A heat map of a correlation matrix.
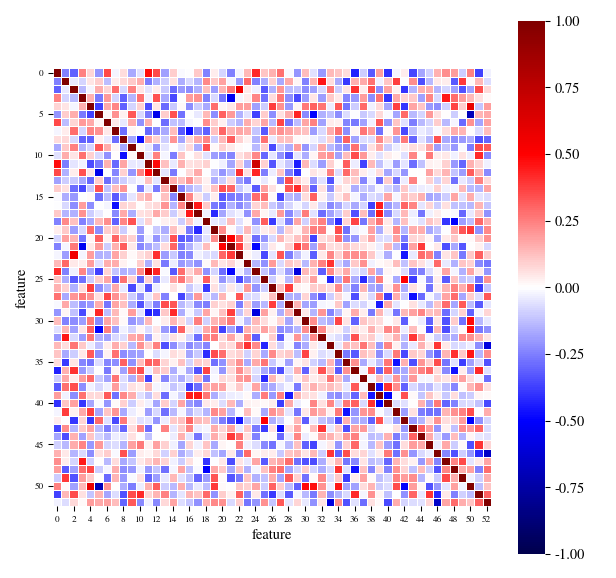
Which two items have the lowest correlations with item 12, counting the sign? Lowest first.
5, 29
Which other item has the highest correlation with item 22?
2
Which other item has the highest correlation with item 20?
21
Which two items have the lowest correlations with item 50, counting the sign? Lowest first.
5, 42
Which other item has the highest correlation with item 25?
42
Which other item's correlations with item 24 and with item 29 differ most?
11
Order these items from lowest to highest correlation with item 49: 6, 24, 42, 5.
6, 24, 5, 42
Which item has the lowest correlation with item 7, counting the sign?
16
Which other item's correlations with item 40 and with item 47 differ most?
3
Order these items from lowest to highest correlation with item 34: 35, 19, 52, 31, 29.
35, 29, 31, 52, 19
